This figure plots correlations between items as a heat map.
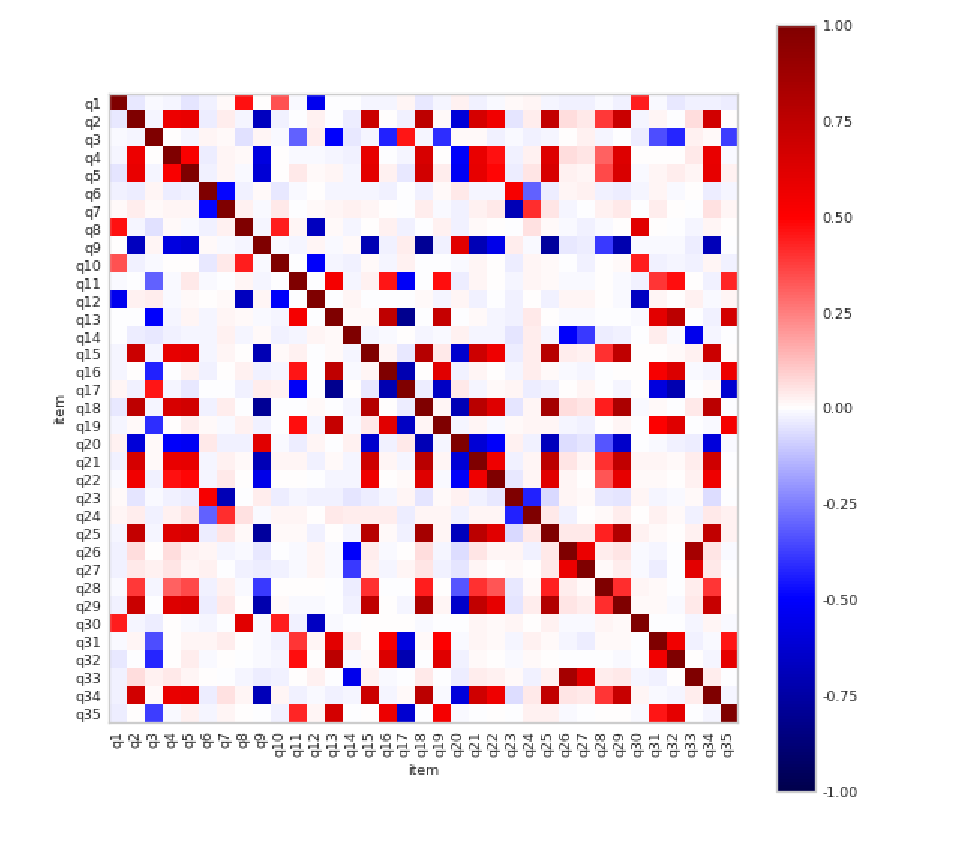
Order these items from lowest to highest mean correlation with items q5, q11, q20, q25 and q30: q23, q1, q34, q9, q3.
q9, q3, q23, q1, q34
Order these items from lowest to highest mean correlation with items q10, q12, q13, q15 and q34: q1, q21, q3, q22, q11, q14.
q3, q1, q14, q11, q22, q21
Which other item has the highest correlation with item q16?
q13
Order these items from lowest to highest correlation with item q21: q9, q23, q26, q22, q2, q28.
q9, q23, q26, q28, q22, q2
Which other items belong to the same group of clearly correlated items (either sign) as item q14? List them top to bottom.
q26, q27, q33
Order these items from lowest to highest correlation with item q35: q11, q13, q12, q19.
q12, q11, q19, q13
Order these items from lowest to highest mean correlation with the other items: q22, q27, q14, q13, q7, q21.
q14, q7, q27, q13, q22, q21
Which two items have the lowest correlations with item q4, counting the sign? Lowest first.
q9, q20
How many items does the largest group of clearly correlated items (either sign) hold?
13
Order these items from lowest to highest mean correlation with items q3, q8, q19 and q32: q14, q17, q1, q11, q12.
q17, q12, q14, q1, q11
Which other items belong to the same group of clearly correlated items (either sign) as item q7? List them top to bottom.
q6, q23, q24
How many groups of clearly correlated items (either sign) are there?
5
